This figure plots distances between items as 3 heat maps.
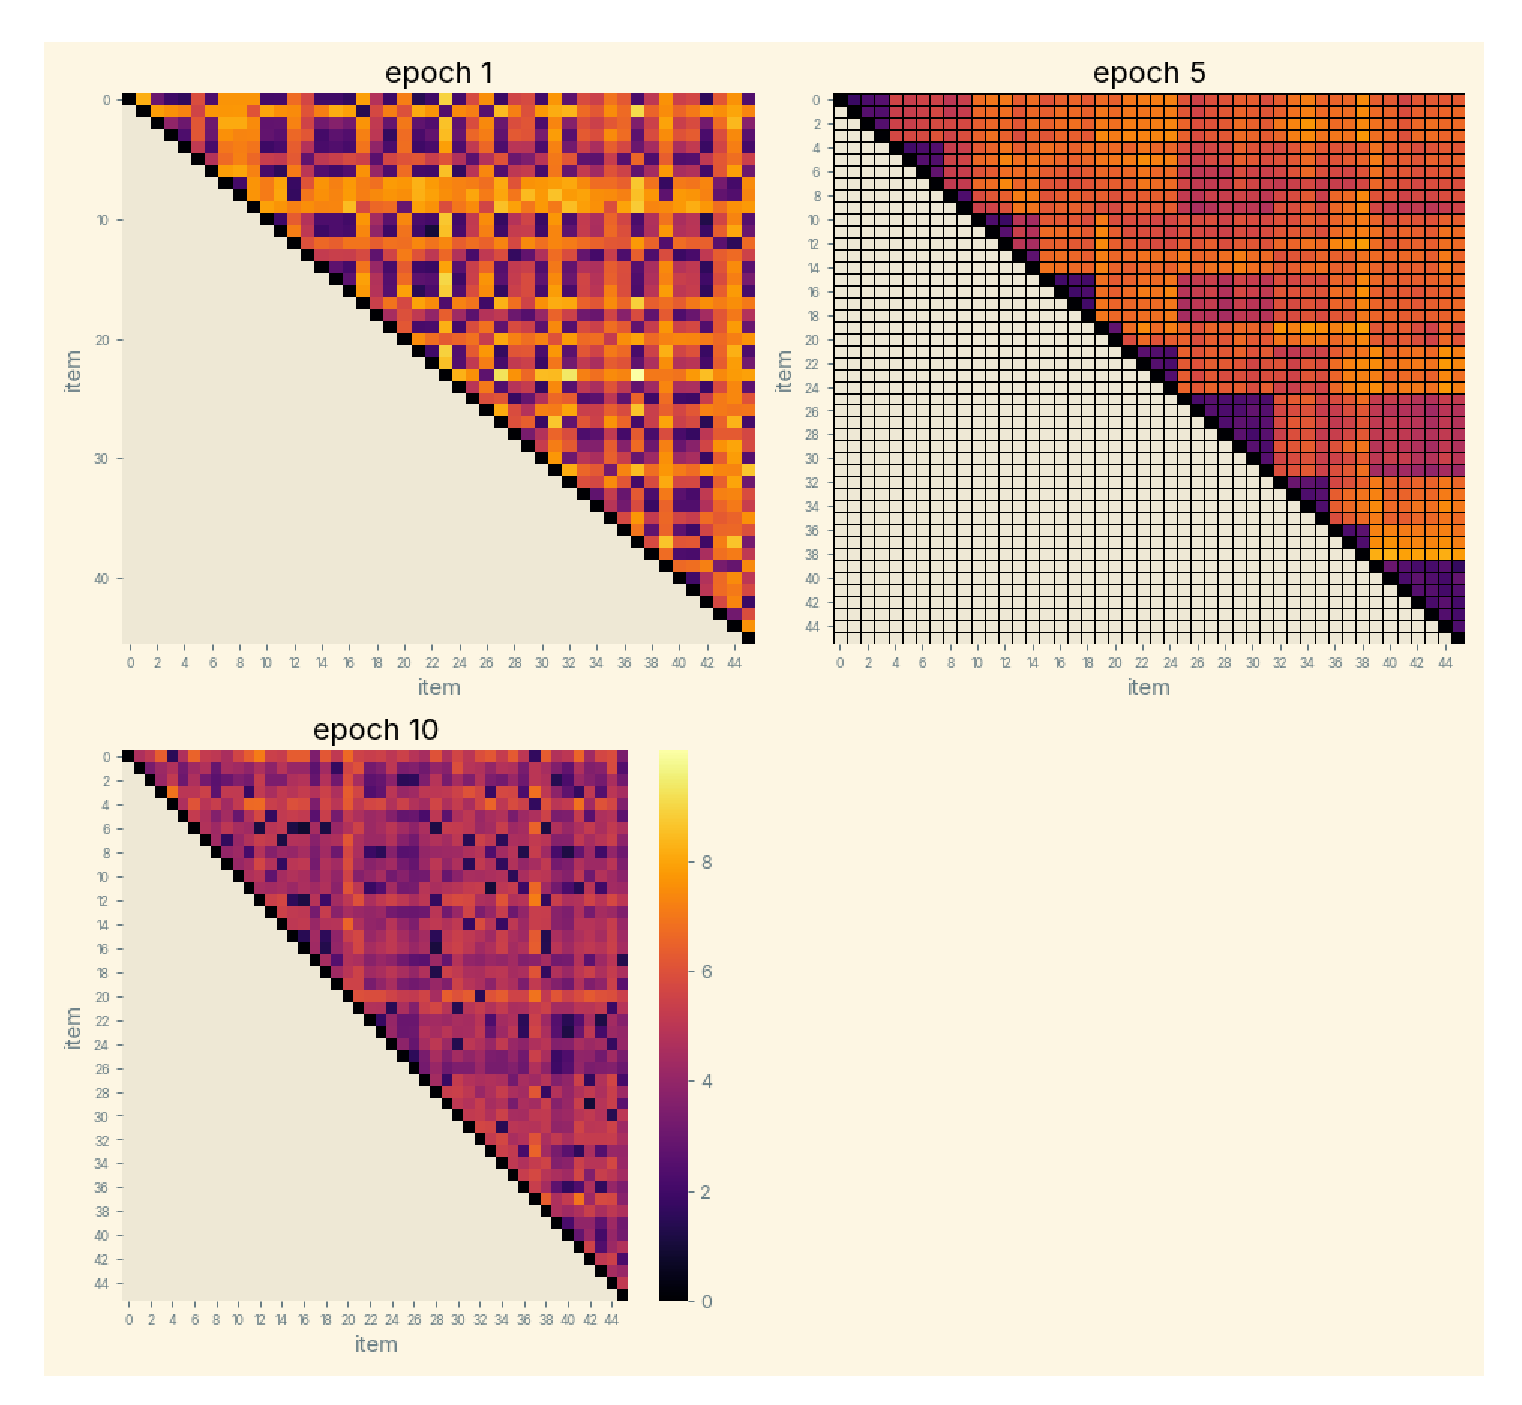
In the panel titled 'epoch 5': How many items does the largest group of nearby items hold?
7
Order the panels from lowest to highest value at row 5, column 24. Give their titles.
epoch 10, epoch 1, epoch 5
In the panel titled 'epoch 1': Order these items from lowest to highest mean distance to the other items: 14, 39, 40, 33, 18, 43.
14, 18, 40, 33, 43, 39
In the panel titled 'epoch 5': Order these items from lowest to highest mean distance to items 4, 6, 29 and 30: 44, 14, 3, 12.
44, 3, 12, 14
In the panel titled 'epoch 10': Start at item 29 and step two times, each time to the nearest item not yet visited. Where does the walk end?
27
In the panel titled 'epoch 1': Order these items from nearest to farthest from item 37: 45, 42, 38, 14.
42, 14, 45, 38
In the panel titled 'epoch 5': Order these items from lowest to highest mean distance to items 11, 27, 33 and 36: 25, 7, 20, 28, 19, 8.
28, 25, 7, 8, 20, 19
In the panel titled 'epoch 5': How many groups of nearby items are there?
12
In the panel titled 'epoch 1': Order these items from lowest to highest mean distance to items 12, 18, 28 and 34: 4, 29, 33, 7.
33, 29, 4, 7
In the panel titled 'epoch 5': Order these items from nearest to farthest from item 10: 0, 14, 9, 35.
14, 9, 35, 0
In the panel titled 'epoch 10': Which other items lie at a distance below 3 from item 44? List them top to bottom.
21, 24, 30
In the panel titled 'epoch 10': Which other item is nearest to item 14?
7
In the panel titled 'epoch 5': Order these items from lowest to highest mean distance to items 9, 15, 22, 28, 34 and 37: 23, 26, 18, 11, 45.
26, 18, 23, 11, 45
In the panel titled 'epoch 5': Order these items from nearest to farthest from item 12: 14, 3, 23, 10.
10, 14, 23, 3
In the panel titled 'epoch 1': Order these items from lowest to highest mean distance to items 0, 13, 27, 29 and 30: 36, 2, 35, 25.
2, 25, 36, 35
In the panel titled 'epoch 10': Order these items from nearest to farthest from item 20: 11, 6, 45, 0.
6, 45, 11, 0
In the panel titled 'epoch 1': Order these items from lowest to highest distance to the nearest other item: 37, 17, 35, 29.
17, 37, 29, 35
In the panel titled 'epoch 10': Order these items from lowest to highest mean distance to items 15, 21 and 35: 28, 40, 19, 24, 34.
24, 28, 40, 19, 34
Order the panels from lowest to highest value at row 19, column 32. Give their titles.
epoch 1, epoch 10, epoch 5
